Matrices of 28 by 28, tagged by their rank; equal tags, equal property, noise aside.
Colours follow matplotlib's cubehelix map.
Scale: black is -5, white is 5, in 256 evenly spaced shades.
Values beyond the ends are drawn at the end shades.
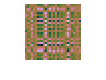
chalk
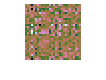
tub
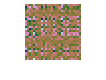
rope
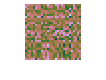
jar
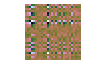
chalk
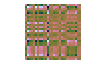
chalk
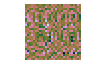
jar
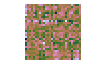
tub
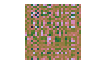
tub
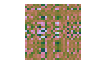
rope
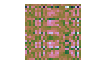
rope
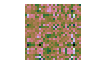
jar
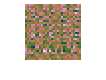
jar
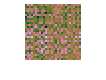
jar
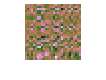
jar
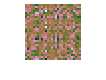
jar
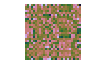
jar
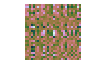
tub
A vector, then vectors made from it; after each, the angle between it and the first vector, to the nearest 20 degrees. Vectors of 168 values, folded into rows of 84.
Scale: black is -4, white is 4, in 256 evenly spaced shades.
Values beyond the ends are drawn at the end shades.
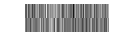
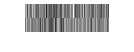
160 degrees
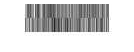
100 degrees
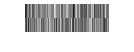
60 degrees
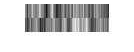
120 degrees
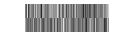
60 degrees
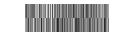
60 degrees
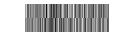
140 degrees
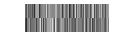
40 degrees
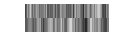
60 degrees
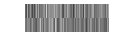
20 degrees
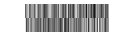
80 degrees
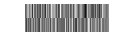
80 degrees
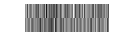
160 degrees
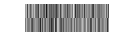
160 degrees
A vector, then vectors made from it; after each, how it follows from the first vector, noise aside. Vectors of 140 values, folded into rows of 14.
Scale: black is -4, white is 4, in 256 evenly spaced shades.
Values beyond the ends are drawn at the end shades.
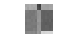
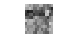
wrapped around, negated.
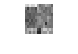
reversed.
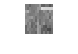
wrapped around, partly zeroed.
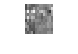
wrapped around, partly zeroed.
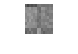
reversed, negated, shrunk.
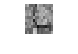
wrapped around, negated.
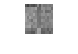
reversed, negated, shrunk.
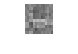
wrapped around, shrunk.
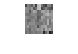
negated, partly zeroed.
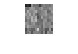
reversed, negated, partly zeroed.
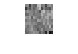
negated, partly zeroed.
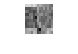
reversed.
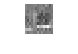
wrapped around, partly zeroed.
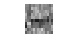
wrapped around, negated.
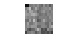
reversed, negated, partly zeroed.
